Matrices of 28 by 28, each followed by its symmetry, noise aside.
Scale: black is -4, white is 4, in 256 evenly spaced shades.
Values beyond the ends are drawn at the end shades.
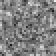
symmetric across the other diagonal.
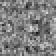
mirrored top to bottom.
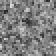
antisymmetric.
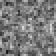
mirrored top to bottom.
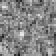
symmetric across the other diagonal.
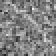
symmetric across the other diagonal.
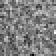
antisymmetric.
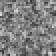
antisymmetric.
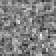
no symmetry.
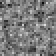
symmetric across the other diagonal.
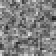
no symmetry.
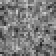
no symmetry.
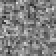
antisymmetric.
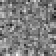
antisymmetric.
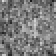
mirrored top to bottom.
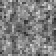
mirrored top to bottom.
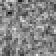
no symmetry.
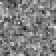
antisymmetric.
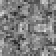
mirrored top to bottom.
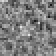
symmetric across the other diagonal.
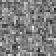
antisymmetric.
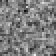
no symmetry.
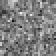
antisymmetric.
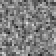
antisymmetric.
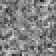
same after a half turn.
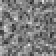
mirrored top to bottom.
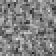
no symmetry.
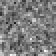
no symmetry.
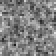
no symmetry.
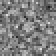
symmetric across the other diagonal.
